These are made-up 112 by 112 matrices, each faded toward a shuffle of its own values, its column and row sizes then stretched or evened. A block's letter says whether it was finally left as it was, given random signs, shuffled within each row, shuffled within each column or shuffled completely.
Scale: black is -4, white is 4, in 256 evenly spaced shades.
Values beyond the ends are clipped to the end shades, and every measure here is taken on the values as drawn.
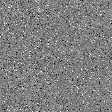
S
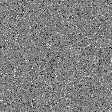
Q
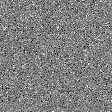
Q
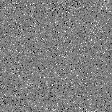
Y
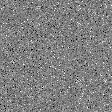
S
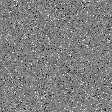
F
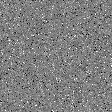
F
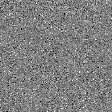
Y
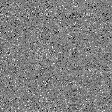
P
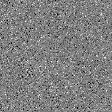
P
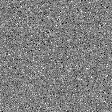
Q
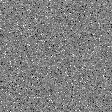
F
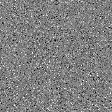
P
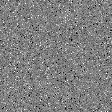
S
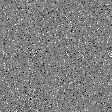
S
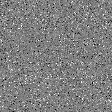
Q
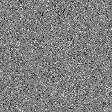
P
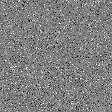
Q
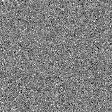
Y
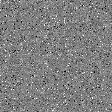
Y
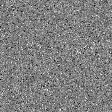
Q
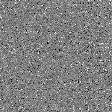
P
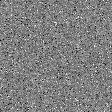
F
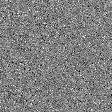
Q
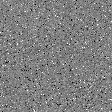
F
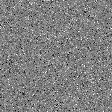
F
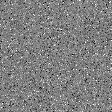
S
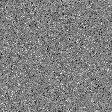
F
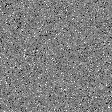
F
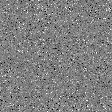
Q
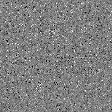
P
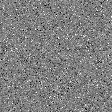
Q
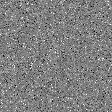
F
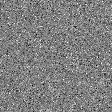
F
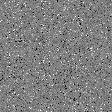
S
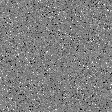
F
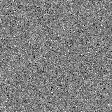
F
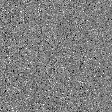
S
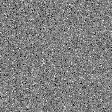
S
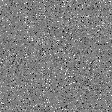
P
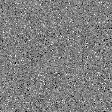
P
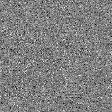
P
